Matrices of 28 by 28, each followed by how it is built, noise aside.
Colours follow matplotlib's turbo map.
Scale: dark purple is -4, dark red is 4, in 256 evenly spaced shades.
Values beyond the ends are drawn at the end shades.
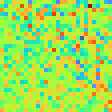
upper triangular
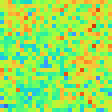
smooth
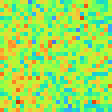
smooth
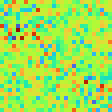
block diagonal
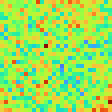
smooth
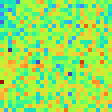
smooth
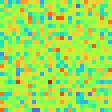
low rank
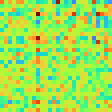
low rank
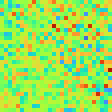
upper triangular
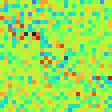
block diagonal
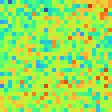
smooth
